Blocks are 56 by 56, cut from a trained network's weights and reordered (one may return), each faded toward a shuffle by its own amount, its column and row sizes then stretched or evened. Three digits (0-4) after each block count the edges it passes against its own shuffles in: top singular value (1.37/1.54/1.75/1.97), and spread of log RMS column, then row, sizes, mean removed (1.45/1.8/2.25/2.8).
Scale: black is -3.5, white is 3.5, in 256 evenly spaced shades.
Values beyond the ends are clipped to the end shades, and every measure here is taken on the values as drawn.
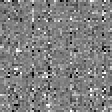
1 4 3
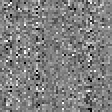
0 4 0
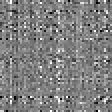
2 2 4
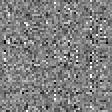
2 3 1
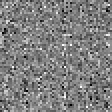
0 3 0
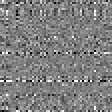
4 2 4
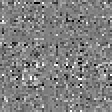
0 3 4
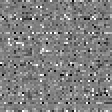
1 0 4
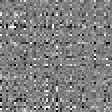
4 4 4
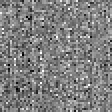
0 1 0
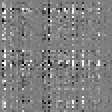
4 4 4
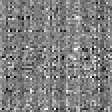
3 1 4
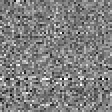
3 0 2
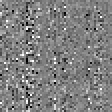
0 4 1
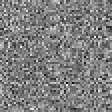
4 0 2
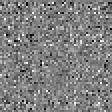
0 1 3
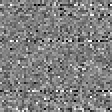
2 0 3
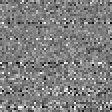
1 0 4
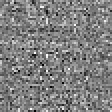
1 2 0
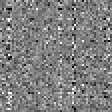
3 3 2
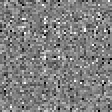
1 2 2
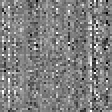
3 4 0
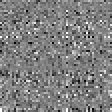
3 3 4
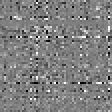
2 3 4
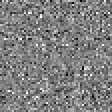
0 0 3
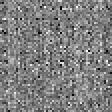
1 0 2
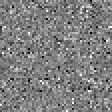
0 1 3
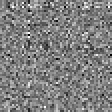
3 2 1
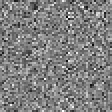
2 1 0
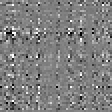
3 4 4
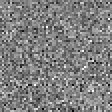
3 0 2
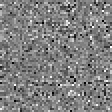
2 1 1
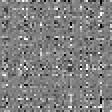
0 4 4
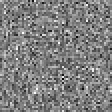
3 2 0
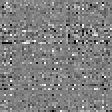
1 2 4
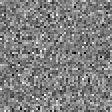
0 1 1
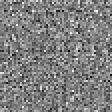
2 0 1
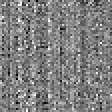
3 2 2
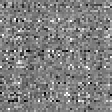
0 1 4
